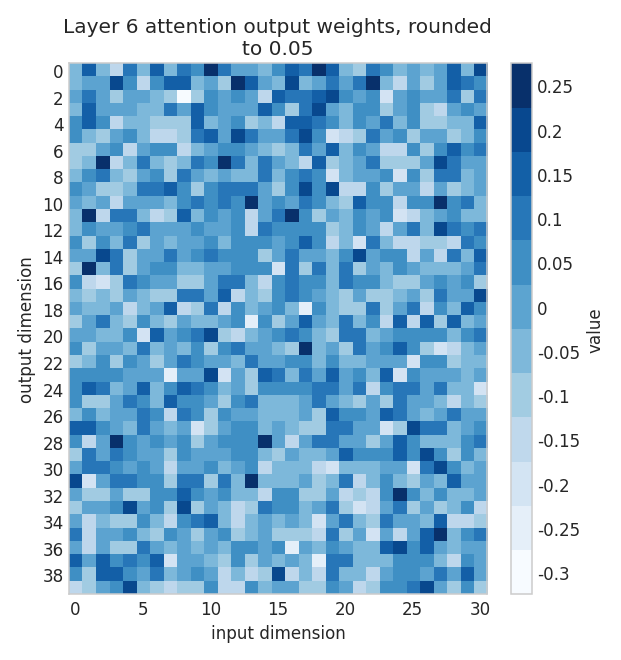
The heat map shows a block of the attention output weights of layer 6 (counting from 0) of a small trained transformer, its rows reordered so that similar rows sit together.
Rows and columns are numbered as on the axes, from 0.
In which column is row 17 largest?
30
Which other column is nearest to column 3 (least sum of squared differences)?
29
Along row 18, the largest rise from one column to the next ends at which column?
18
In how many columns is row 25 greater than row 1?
8
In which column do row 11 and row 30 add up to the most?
1
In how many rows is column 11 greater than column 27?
16
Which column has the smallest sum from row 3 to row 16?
24
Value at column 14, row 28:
0.25
